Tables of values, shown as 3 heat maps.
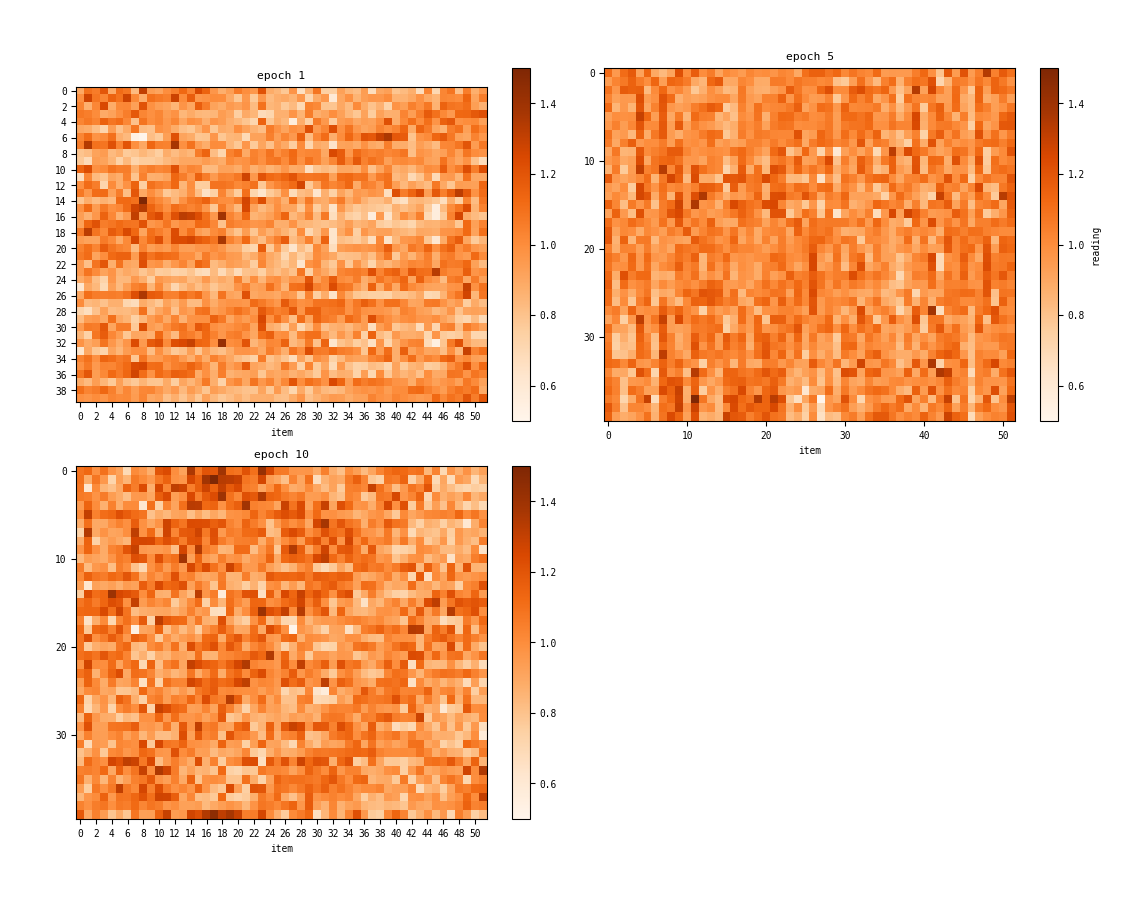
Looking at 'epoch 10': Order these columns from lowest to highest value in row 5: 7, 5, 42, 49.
42, 49, 7, 5
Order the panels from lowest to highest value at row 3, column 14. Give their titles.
epoch 1, epoch 5, epoch 10
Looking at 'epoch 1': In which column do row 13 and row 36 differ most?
43
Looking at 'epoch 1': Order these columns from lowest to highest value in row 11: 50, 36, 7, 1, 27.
7, 50, 1, 36, 27
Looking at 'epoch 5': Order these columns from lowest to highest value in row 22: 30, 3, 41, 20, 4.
30, 4, 20, 3, 41
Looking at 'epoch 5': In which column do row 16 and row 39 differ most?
34
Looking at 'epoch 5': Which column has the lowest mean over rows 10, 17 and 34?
46
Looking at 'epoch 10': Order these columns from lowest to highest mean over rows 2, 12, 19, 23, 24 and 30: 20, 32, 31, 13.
32, 31, 13, 20
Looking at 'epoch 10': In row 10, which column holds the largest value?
13
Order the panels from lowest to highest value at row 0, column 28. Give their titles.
epoch 1, epoch 10, epoch 5
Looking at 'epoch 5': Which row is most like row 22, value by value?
21
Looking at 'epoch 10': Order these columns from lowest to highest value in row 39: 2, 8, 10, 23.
8, 2, 10, 23
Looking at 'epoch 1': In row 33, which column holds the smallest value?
0
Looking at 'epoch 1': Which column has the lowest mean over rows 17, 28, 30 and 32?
45
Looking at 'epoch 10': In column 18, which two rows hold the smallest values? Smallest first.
14, 16
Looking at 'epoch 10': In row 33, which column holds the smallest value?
23
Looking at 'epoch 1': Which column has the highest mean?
49
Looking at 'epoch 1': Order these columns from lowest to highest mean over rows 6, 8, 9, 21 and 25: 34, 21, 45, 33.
21, 45, 34, 33
